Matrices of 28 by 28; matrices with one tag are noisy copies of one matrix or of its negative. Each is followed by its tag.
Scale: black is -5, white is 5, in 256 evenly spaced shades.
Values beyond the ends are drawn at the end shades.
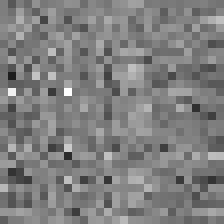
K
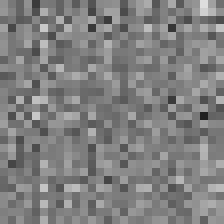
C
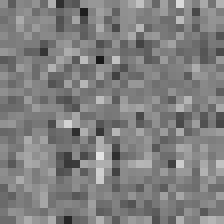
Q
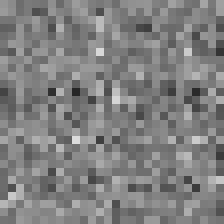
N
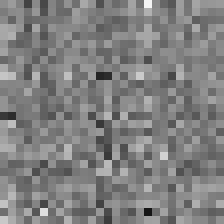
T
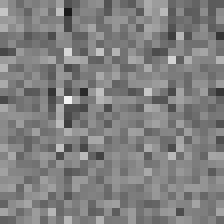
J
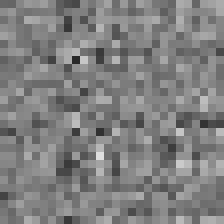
Q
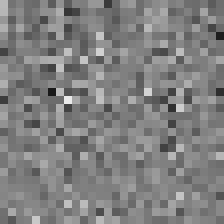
J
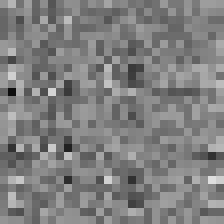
K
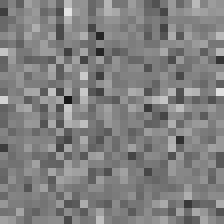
J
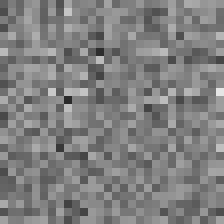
J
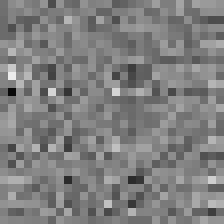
K
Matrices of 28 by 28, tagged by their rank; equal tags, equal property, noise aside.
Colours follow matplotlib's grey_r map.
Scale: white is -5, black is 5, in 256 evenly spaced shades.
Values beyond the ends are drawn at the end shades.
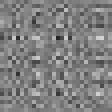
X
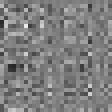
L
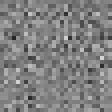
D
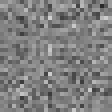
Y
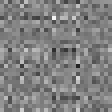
X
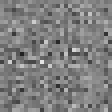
Y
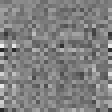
X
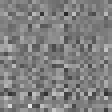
L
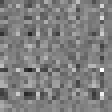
X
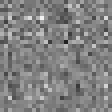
L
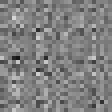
L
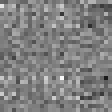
L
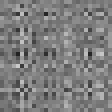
X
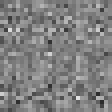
Y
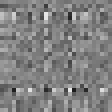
X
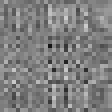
X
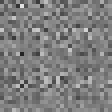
L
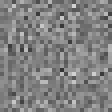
D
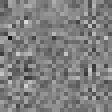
D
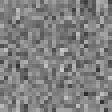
Y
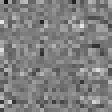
D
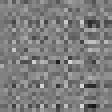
X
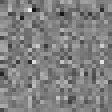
D
